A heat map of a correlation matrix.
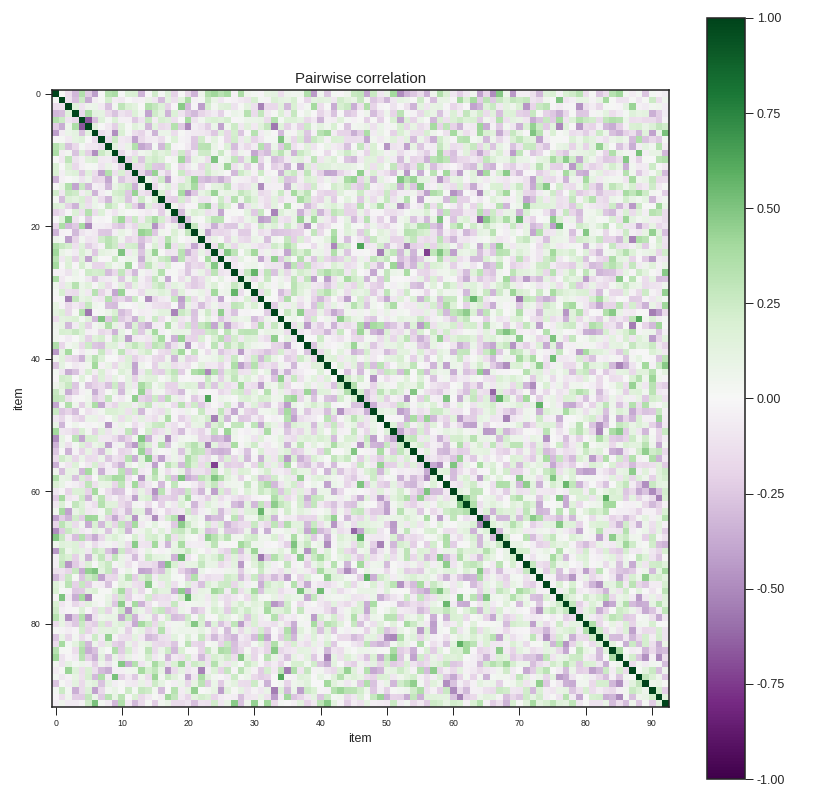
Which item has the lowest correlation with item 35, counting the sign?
87
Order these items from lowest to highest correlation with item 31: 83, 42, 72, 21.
21, 42, 83, 72
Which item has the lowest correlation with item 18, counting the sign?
33
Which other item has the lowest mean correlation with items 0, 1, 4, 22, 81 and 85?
5
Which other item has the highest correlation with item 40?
75
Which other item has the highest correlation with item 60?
56
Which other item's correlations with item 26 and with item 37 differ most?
11
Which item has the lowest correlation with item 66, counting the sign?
45
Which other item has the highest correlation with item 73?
47
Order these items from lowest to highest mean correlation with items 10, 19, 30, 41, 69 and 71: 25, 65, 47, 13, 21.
13, 25, 21, 47, 65
